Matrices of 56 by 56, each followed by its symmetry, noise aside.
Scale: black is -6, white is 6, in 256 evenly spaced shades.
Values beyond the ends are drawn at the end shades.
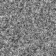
no symmetry.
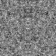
mirrored left to right.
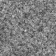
symmetric across the other diagonal.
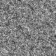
symmetric across the other diagonal.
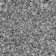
no symmetry.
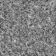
symmetric across the other diagonal.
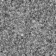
same after a half turn.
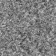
no symmetry.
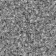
same after a half turn.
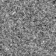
symmetric across the other diagonal.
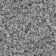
same after a half turn.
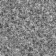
symmetric across the other diagonal.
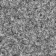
symmetric across the other diagonal.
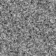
same after a half turn.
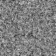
no symmetry.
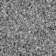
no symmetry.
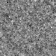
symmetric across the other diagonal.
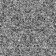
mirrored left to right.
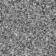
no symmetry.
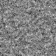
same after a half turn.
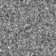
same after a half turn.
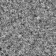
symmetric across the other diagonal.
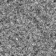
symmetric across the other diagonal.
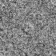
symmetric across the other diagonal.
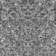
mirrored left to right.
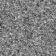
same after a half turn.
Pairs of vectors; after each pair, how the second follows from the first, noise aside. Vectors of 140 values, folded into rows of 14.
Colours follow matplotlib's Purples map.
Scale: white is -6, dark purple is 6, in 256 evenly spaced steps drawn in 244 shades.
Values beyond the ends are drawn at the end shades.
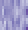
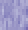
shrunk.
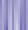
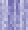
reversed, negated.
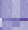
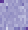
wrapped around, partly zeroed.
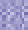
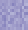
shrunk.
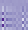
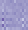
shrunk.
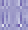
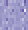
wrapped around, partly zeroed.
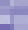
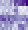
reversed, scaled up.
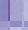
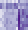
reversed, scaled up.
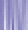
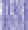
wrapped around.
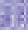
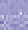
wrapped around, partly zeroed.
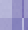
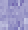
wrapped around, partly zeroed.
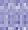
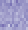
wrapped around, negated, shrunk.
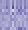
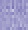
shrunk.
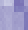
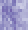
wrapped around.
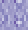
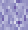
negated.
